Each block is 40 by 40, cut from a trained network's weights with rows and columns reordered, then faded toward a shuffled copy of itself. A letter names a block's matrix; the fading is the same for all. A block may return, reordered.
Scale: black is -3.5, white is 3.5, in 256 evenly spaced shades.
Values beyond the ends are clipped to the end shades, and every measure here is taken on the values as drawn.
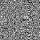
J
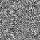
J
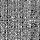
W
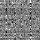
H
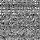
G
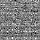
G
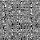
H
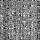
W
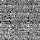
G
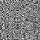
J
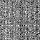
W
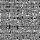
G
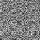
J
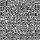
H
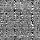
H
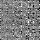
H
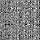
W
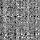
W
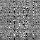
H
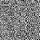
J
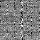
H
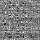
G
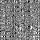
W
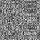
J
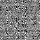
H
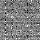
H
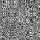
J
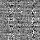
G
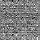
G
